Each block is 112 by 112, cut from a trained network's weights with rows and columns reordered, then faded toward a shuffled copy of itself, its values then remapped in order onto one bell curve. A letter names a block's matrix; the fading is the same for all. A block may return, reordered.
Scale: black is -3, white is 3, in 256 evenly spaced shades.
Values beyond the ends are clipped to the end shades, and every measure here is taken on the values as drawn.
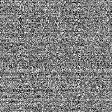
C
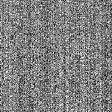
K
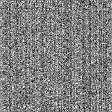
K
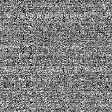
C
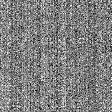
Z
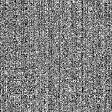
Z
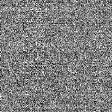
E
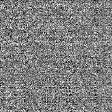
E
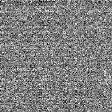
E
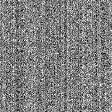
Z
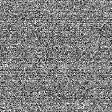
C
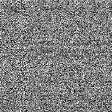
E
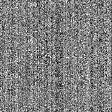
K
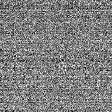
C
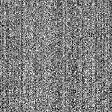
K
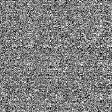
E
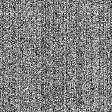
K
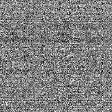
C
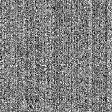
K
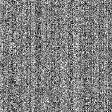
K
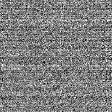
C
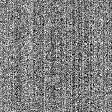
K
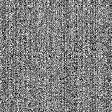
Z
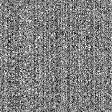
K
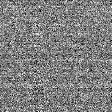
E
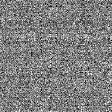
E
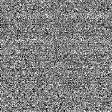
E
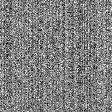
K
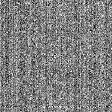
Z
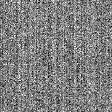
Z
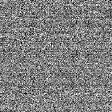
E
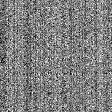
K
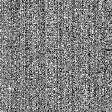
Z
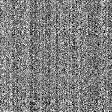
K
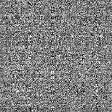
E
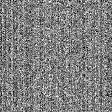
Z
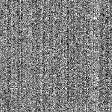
Z
